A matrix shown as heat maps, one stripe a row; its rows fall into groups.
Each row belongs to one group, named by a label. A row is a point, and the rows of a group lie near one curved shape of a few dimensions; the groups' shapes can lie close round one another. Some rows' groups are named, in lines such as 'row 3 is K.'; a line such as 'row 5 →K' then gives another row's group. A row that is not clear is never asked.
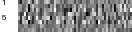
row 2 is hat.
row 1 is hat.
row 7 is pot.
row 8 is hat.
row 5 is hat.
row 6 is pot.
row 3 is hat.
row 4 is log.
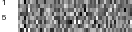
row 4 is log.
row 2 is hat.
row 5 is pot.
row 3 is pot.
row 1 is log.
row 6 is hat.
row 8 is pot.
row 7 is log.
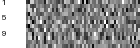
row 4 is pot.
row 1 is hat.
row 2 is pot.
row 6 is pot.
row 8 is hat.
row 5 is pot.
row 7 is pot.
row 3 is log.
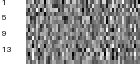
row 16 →pot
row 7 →hat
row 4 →hat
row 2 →pot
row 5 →pot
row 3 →hat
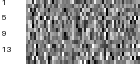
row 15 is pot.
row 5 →hat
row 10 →pot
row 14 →hat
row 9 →pot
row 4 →log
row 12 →pot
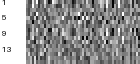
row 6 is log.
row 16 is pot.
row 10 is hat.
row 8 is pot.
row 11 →pot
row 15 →pot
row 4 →hat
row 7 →hat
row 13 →hat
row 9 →pot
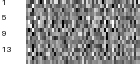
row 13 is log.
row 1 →hat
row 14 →pot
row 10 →pot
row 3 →log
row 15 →pot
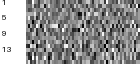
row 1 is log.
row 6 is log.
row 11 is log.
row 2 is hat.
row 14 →log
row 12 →pot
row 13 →pot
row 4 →log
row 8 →hat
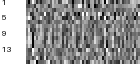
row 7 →pot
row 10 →log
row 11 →log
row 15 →hat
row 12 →log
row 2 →log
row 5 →pot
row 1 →pot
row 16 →pot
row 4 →hat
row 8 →pot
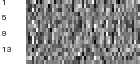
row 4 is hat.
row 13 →log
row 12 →pot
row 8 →pot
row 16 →hat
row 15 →log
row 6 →log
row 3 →log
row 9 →pot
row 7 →log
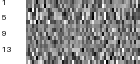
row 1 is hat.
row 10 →log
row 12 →pot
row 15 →hat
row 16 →pot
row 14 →log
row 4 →pot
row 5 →pot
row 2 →hat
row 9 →hat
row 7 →pot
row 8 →pot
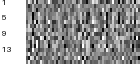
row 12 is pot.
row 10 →hat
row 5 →log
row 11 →pot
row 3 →hat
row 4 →log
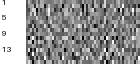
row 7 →log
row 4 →pot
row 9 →pot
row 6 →pot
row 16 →log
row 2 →hat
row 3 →pot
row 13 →pot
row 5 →hat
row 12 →pot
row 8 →pot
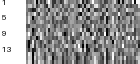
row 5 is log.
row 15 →log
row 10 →hat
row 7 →pot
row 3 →log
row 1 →pot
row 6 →pot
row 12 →hat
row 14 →log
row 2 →log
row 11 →log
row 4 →log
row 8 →log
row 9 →pot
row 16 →log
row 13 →log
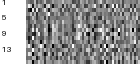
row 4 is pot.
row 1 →hat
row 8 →pot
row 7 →log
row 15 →hat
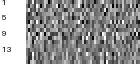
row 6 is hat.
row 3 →pot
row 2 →hat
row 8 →hat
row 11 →log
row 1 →log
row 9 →hat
